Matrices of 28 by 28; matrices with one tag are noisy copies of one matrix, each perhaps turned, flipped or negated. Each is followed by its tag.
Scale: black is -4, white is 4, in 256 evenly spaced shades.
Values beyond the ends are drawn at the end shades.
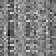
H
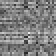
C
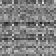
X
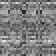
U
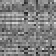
C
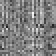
C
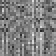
C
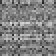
X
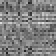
C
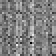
X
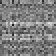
X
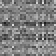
X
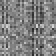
C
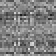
U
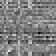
C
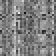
U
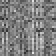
C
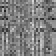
C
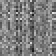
X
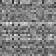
X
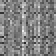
X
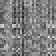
C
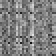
X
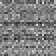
X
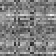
U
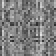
U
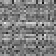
X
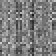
X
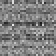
X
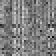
C
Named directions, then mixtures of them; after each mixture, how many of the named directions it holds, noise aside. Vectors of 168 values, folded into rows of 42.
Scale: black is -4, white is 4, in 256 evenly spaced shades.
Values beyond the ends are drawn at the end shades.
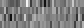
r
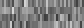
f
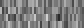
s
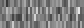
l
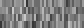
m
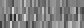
four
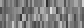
four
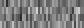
one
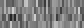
four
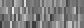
two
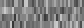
one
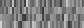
one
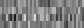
four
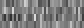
four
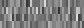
two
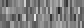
two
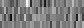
one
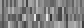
three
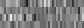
two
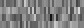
three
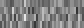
two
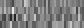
four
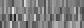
four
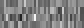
four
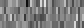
one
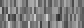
one
